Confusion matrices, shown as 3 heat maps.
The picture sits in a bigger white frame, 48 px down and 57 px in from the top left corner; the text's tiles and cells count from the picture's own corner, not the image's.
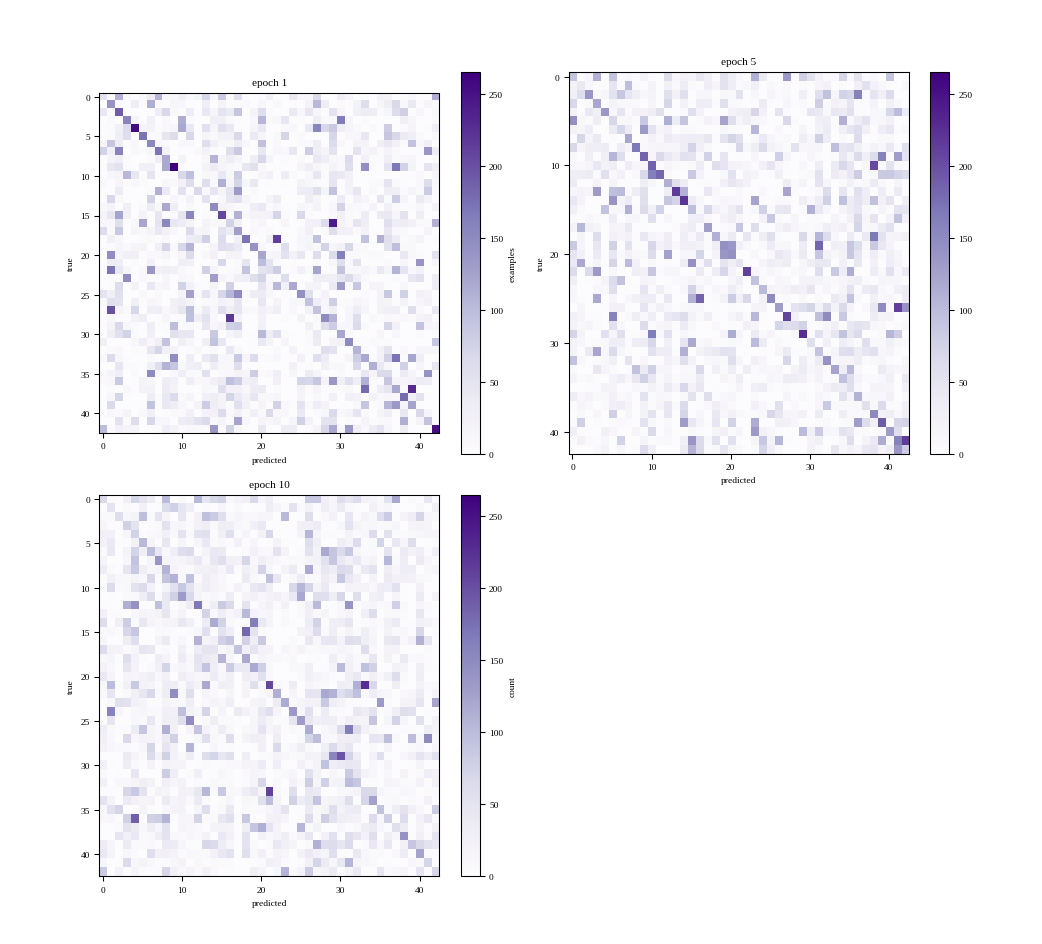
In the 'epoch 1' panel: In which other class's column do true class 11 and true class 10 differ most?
3
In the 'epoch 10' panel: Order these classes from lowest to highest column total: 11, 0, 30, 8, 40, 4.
0, 11, 40, 30, 4, 8
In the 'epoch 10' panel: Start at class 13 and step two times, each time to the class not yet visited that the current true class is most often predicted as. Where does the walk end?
15
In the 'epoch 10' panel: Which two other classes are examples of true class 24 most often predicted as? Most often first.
1, 10
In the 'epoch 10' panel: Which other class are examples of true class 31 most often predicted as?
8
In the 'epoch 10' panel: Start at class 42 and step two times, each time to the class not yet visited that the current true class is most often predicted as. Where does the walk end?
35
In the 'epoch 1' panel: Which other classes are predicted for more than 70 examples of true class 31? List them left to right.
8, 14, 42
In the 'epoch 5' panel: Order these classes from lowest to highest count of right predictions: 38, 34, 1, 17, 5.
1, 5, 34, 17, 38
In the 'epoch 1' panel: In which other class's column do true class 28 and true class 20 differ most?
16
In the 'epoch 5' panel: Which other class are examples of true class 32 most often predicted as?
0
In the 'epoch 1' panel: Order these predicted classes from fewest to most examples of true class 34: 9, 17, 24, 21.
21, 24, 17, 9
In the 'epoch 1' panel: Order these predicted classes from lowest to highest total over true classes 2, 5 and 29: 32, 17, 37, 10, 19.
10, 19, 32, 37, 17
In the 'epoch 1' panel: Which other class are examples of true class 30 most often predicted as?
20
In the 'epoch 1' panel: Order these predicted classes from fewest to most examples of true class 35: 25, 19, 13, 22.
25, 22, 13, 19
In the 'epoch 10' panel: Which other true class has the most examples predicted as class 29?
22
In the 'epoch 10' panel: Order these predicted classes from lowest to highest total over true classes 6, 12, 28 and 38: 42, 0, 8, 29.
0, 42, 8, 29
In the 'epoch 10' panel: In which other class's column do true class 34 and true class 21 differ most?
33
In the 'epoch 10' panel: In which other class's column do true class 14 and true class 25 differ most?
19
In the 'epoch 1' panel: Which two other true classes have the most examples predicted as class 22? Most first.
18, 24
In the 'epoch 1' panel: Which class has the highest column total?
17
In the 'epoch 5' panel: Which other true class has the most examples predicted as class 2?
22
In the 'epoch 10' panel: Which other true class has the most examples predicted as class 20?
37
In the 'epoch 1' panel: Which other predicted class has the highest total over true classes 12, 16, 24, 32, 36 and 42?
29
